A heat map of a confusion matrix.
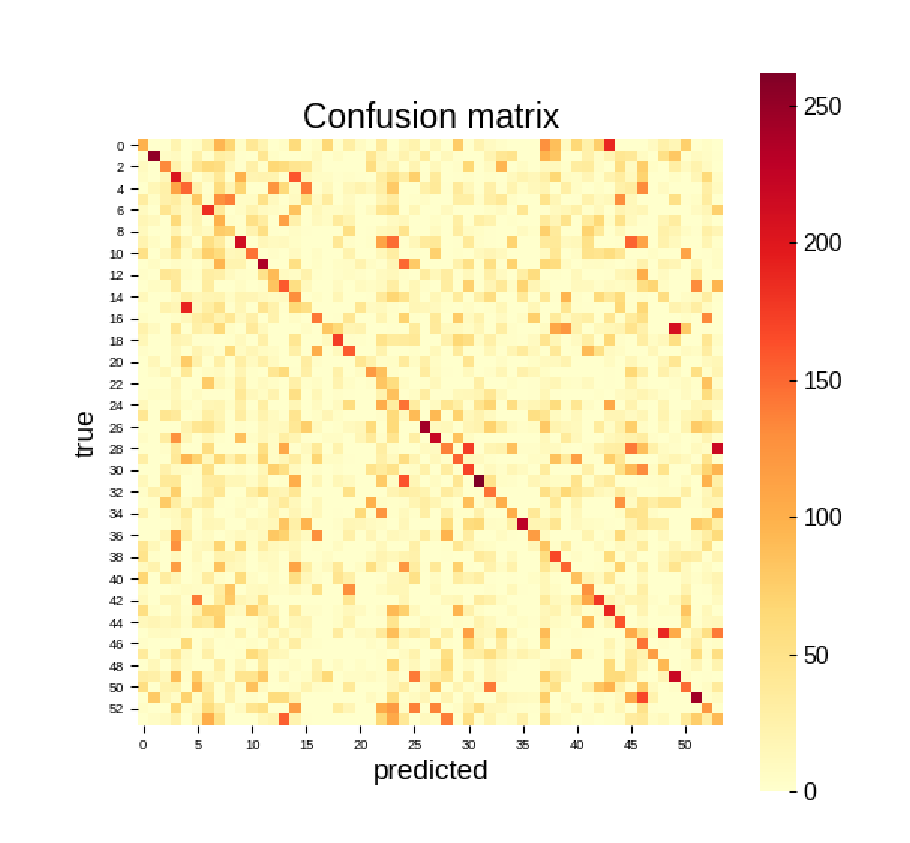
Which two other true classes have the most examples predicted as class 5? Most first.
42, 50
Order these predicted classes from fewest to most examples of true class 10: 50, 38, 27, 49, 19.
49, 19, 38, 27, 50
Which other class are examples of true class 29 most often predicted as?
40
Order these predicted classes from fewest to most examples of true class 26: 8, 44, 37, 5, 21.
8, 44, 5, 21, 37
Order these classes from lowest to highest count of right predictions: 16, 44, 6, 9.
16, 44, 6, 9
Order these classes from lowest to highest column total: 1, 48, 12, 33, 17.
17, 1, 33, 48, 12
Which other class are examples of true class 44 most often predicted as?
41
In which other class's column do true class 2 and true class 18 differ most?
33
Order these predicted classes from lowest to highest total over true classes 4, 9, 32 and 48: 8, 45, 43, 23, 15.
8, 43, 15, 45, 23
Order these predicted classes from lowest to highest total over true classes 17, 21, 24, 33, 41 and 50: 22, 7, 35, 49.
35, 7, 22, 49
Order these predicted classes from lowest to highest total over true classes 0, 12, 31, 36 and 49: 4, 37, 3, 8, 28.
4, 8, 28, 37, 3
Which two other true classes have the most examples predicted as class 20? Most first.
34, 15
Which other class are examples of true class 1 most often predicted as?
37
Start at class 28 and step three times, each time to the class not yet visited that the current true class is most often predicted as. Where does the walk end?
51
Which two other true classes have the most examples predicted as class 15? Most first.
4, 35
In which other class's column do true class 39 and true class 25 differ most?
24
